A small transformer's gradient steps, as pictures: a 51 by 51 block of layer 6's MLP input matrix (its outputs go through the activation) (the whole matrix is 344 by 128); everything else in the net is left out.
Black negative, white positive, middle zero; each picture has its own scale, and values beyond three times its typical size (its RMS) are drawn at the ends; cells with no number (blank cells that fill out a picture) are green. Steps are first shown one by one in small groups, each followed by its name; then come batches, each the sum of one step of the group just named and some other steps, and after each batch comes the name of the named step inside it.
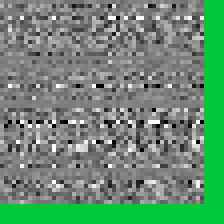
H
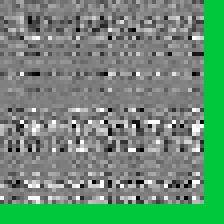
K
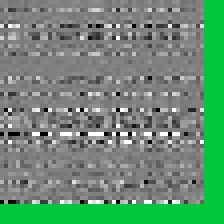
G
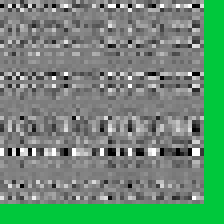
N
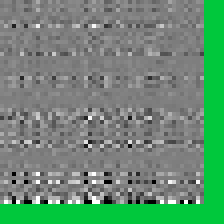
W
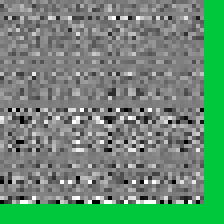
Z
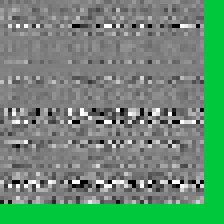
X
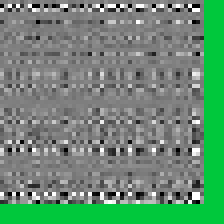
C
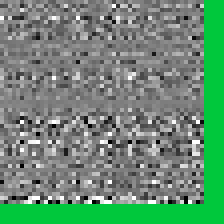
N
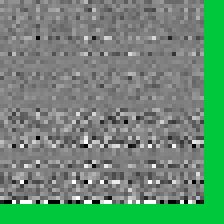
Z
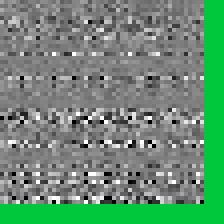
W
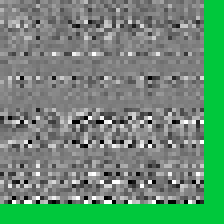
X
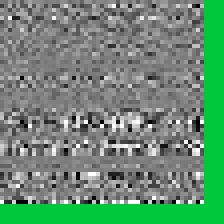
N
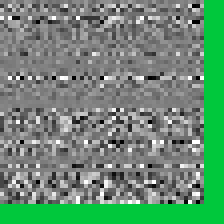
C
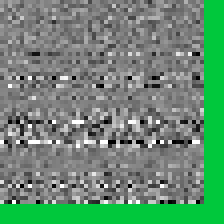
H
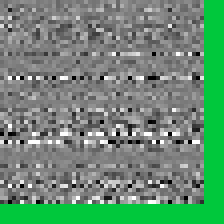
G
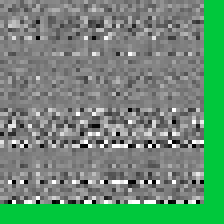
G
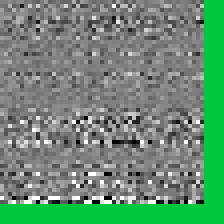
K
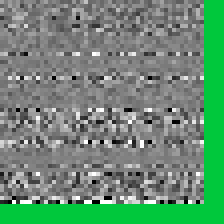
Z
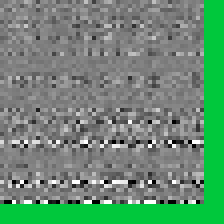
X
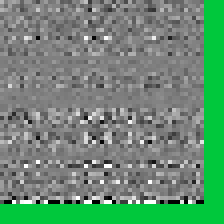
H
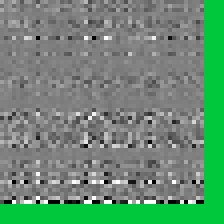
X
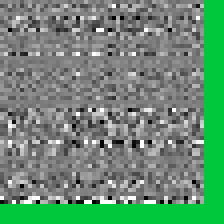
N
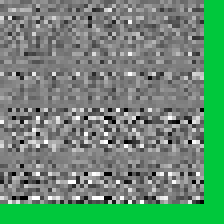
Z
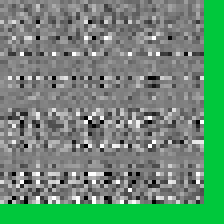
W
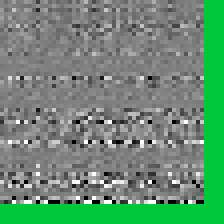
X
